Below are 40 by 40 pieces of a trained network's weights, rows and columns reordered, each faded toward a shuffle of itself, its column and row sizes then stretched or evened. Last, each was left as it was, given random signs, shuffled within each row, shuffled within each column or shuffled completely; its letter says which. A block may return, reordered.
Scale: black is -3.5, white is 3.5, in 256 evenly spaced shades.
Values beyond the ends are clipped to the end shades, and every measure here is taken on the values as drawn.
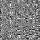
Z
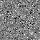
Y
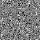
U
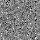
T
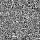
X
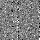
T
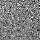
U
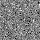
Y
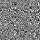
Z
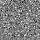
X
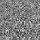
Z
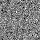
Y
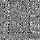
Z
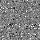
X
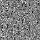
T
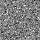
Y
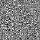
U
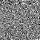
X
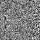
T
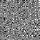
Z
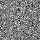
T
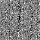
T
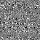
X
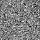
X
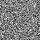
Y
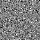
X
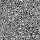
T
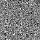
U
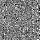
T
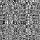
Z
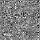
U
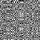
Z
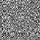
Z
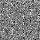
T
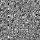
U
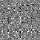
Z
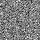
Y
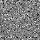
X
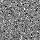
Y
